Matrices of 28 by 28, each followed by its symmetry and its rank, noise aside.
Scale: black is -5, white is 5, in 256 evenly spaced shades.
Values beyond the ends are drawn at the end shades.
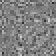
symmetric, rank six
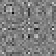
symmetric, rank four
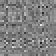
no symmetry, rank four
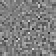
antisymmetric, rank eight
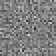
antisymmetric, rank eight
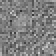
symmetric, rank eight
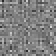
antisymmetric, rank four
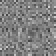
no symmetry, rank four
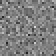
no symmetry, rank six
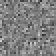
antisymmetric, rank eight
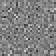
symmetric, rank six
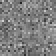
antisymmetric, rank six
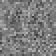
no symmetry, rank eight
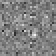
no symmetry, rank six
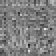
antisymmetric, rank six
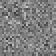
no symmetry, rank eight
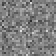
no symmetry, rank eight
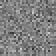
antisymmetric, rank eight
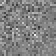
symmetric, rank eight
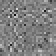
symmetric, rank six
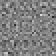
no symmetry, rank six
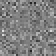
antisymmetric, rank six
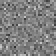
antisymmetric, rank six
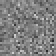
no symmetry, rank eight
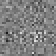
no symmetry, rank four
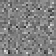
no symmetry, rank six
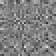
no symmetry, rank four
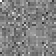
symmetric, rank six
